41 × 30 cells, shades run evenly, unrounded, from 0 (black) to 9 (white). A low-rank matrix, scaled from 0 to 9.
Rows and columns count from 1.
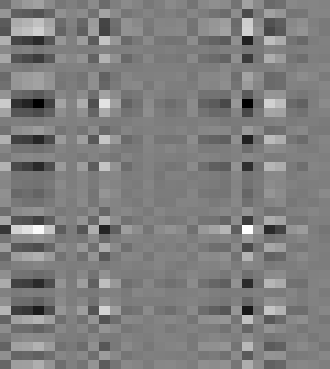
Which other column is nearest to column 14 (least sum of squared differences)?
18
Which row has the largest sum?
26
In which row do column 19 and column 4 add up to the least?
12
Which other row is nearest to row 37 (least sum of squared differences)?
34
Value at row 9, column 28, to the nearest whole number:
5
